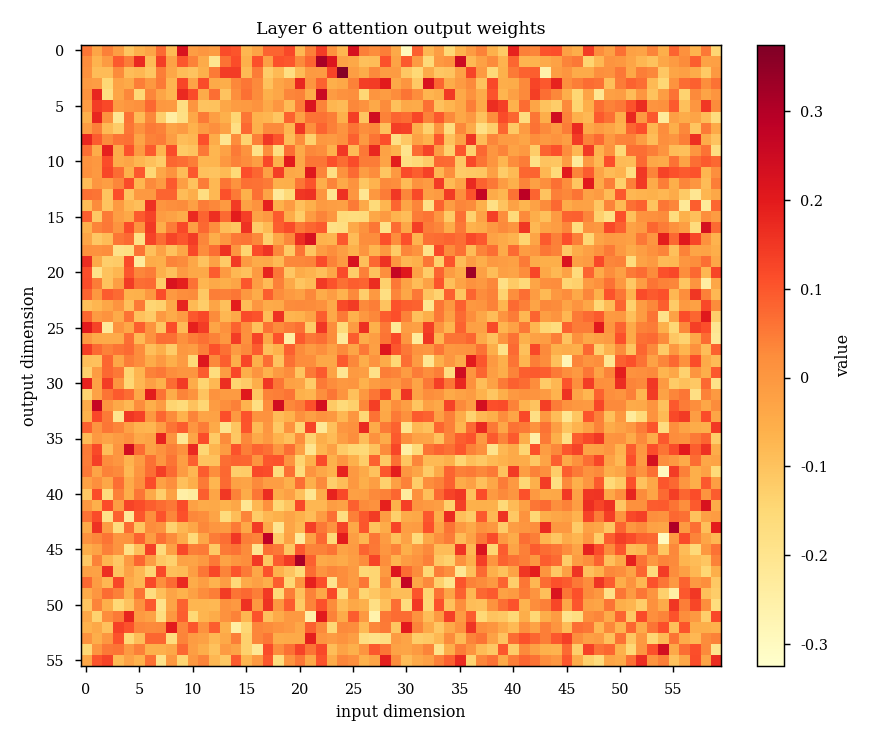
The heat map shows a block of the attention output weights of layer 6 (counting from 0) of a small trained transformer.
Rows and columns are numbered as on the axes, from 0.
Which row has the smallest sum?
2
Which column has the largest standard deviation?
30
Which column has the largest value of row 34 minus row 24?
59
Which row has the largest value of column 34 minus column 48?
4
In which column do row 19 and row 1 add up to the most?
22
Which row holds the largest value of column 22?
1
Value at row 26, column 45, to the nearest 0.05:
-0.1
